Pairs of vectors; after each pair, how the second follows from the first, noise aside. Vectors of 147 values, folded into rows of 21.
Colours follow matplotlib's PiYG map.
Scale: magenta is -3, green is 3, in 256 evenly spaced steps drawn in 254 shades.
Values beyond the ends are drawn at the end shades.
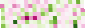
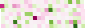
partly zeroed.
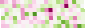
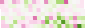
partly zeroed.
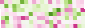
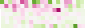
negated, partly zeroed.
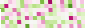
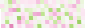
wrapped around, negated, shrunk.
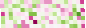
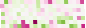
partly zeroed.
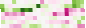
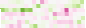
shrunk.
